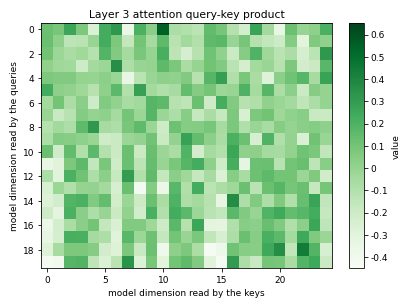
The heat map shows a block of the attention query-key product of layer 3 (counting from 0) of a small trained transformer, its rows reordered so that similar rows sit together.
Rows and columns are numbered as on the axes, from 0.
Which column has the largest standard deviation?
10
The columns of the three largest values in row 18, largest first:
22, 20, 19
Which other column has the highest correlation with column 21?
14
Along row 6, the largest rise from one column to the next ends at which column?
15
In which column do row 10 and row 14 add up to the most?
16
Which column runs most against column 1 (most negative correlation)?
7
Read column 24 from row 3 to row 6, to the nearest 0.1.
0.2 0.3 0 0
